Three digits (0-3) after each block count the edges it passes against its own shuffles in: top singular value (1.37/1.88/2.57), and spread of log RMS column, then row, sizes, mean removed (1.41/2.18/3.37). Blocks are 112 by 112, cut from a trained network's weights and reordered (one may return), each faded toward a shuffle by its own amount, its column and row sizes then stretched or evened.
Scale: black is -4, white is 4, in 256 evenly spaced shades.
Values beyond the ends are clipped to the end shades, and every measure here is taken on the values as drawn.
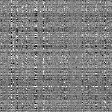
3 3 1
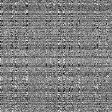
3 3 0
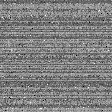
3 0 0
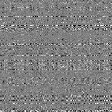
3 1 3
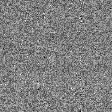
0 2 1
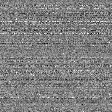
2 0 3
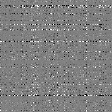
2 2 3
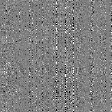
2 3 1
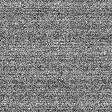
2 1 0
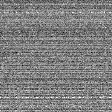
3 1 2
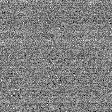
1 1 1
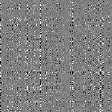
3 3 2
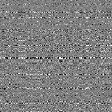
3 0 3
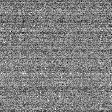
2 2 1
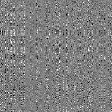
3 3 0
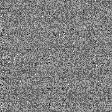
0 2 1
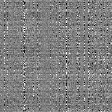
2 3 0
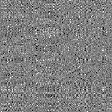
3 2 1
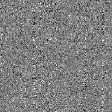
2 2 0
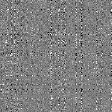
0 3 2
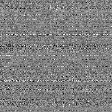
1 2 3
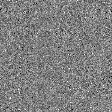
0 1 1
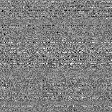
1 1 3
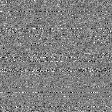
0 0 3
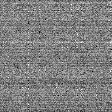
2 2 1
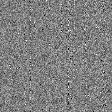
0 2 0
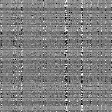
3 3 0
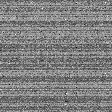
3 0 0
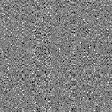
3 2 0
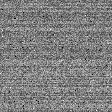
2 1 0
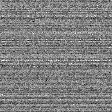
3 1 2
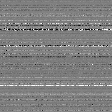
3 0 3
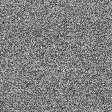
0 0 1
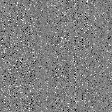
0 2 0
